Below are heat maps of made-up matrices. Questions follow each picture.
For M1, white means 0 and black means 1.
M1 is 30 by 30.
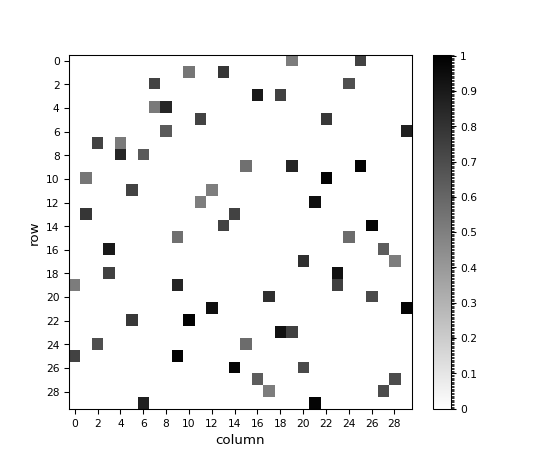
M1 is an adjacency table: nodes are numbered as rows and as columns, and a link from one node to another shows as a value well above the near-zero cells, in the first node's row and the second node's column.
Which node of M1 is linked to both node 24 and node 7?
node 2
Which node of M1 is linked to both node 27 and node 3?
node 16
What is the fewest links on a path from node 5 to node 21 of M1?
3
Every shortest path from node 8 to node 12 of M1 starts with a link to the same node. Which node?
node 6
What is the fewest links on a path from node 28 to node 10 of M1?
7
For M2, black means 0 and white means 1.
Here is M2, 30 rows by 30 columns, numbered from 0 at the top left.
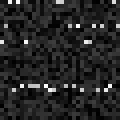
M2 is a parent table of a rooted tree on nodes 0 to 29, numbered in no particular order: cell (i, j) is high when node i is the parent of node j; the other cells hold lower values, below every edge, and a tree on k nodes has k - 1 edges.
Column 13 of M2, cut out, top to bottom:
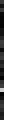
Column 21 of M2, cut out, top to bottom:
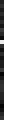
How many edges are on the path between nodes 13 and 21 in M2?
3
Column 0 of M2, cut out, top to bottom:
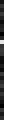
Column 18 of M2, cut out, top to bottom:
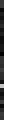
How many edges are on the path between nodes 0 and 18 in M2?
3
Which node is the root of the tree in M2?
10
